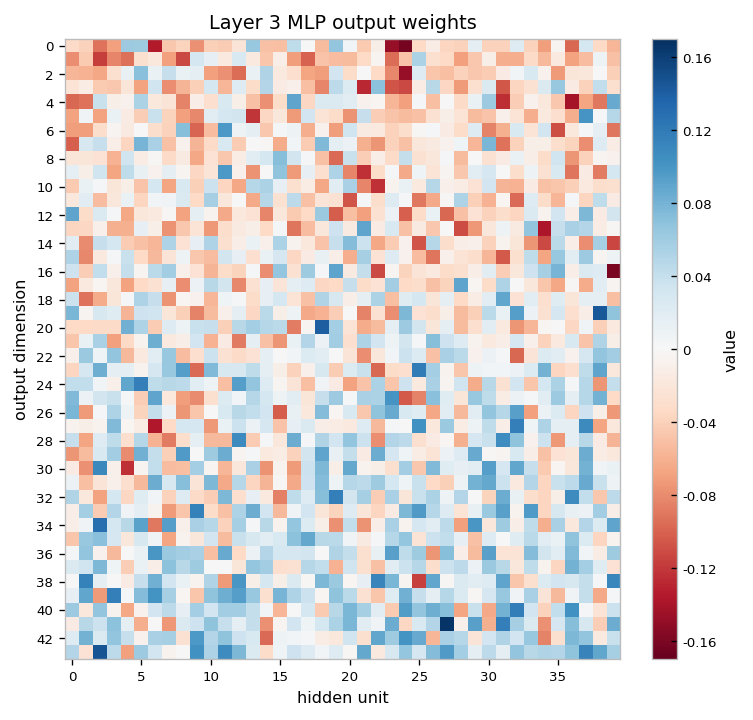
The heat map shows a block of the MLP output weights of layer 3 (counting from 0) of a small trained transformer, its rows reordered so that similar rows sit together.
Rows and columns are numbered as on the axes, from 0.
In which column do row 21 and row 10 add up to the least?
12
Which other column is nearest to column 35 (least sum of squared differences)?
0
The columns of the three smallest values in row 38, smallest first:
25, 11, 32
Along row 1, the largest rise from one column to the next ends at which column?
9
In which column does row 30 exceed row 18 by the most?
2
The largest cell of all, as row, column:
41, 27
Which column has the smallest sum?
34
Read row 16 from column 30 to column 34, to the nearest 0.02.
0.02 -0.04 -0.02 0.04 0.06
